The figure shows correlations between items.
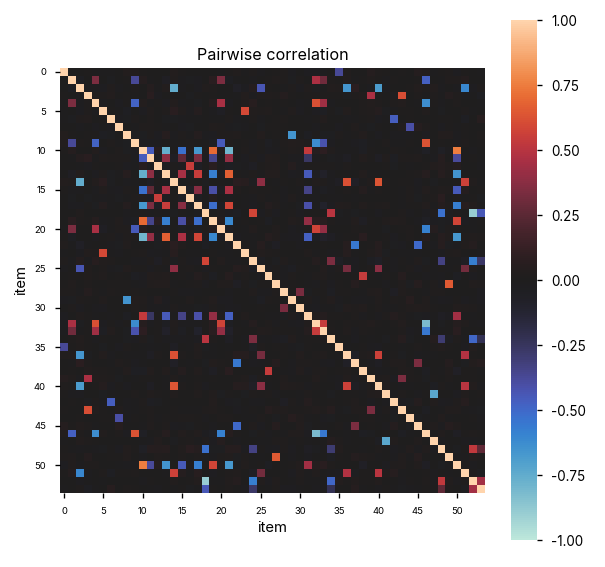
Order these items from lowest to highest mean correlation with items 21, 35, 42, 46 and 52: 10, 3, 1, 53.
10, 1, 3, 53
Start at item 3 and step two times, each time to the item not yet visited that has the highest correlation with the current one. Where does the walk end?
39
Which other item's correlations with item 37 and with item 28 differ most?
22
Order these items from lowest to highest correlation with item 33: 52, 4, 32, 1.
52, 1, 4, 32
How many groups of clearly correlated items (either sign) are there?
16
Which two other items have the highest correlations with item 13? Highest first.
21, 17
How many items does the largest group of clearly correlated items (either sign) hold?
9
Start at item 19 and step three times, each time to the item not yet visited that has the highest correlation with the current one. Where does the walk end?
31
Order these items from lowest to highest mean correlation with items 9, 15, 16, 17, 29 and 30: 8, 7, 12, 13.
8, 7, 12, 13
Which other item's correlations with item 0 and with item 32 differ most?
46
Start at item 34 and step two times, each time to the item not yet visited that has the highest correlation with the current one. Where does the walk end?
24
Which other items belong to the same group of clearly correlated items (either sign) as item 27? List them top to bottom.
49
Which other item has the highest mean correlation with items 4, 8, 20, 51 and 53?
32
